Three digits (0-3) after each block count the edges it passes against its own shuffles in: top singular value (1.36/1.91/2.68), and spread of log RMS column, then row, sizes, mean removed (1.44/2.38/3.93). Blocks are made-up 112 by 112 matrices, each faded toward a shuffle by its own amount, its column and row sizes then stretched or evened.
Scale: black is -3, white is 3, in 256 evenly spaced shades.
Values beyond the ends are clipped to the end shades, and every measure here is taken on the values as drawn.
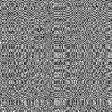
3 2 0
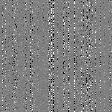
1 3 0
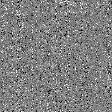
0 2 0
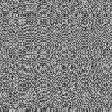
3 0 0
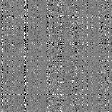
2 3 2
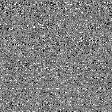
0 0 2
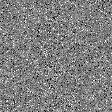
0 1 0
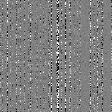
2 3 0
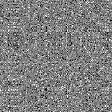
2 1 0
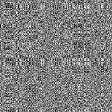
3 2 1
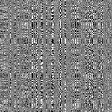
3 3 1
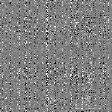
1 3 2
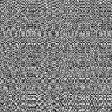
3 0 2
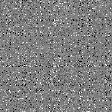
1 2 2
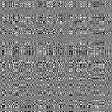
3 2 3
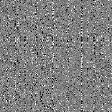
2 2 0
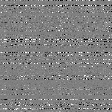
2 1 3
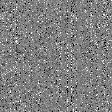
1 2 0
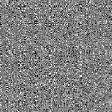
2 2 1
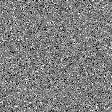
0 0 1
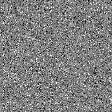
1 1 0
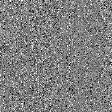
0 2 0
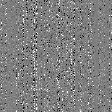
0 3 0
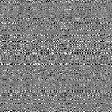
3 0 3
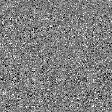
1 1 1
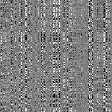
3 3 0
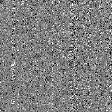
2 2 1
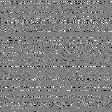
2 0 3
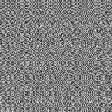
3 1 0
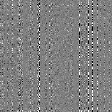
3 3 1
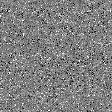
0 1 1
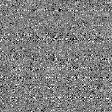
2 1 2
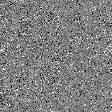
1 1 0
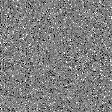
1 1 0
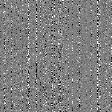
1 3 0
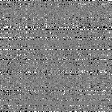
2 1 3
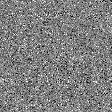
1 0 1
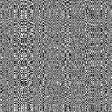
3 3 0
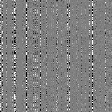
3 3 0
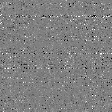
1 1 2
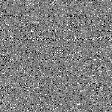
1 1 2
